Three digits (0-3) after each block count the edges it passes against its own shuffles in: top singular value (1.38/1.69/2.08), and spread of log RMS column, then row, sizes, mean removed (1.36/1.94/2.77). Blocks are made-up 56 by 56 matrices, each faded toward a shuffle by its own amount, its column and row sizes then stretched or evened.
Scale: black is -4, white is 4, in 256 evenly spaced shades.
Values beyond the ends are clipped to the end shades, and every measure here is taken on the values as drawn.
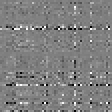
3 2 3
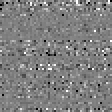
1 1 3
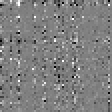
1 3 2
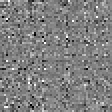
0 2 2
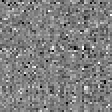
2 0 1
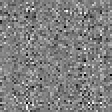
2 2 1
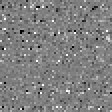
0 0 2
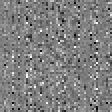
0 3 0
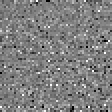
0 0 2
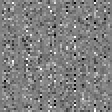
1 3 0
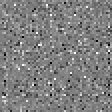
2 1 1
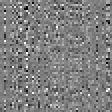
3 3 1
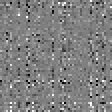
1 3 2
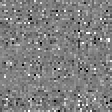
1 1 2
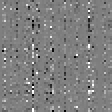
2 3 1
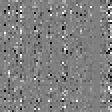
1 3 1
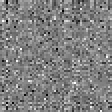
3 1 1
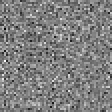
2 1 0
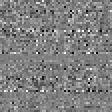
0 1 3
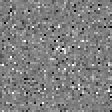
0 1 1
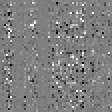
0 3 2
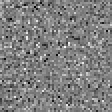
1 0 1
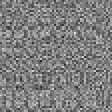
3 0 1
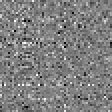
2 1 2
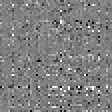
2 2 2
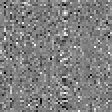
2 2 0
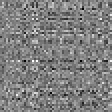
3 2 2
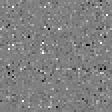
0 1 1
